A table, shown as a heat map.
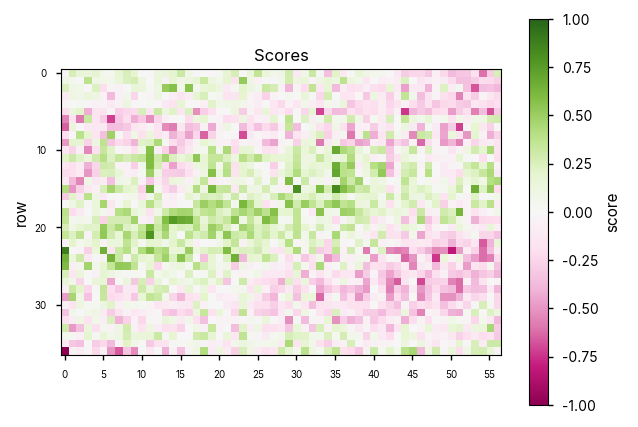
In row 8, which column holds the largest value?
6
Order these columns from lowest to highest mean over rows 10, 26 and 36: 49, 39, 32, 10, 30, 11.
39, 49, 10, 32, 30, 11
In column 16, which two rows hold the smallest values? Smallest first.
8, 7
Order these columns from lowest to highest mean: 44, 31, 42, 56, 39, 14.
42, 56, 39, 44, 14, 31
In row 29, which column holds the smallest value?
33
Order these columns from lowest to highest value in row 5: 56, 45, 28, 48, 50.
50, 45, 56, 48, 28
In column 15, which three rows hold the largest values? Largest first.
19, 24, 18
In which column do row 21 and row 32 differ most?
35
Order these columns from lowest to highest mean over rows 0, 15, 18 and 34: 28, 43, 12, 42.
42, 43, 28, 12
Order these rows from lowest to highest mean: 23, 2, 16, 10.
2, 23, 10, 16
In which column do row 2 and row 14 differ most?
29
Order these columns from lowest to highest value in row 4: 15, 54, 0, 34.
54, 0, 34, 15
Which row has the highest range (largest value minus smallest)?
23
